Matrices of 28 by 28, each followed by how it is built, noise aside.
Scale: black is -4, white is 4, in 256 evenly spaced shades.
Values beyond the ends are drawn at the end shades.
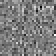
low rank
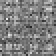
blocks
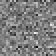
low rank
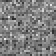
blocks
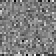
uneven rows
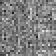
blocks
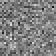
blocks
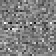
uneven rows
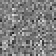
low rank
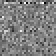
uneven rows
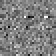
uneven rows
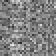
blocks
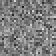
blocks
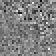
upper triangular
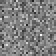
repeating rows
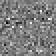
uneven rows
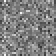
repeating rows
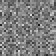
blocks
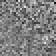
upper triangular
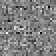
uneven rows
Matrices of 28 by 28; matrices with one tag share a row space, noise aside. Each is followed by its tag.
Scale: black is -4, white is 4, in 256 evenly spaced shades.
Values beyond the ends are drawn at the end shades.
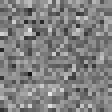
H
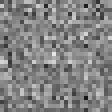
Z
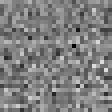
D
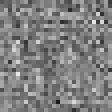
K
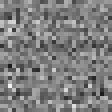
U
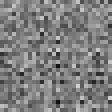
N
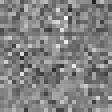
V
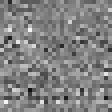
D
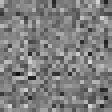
D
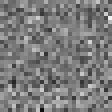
N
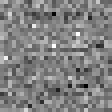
Z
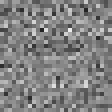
Z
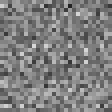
Z
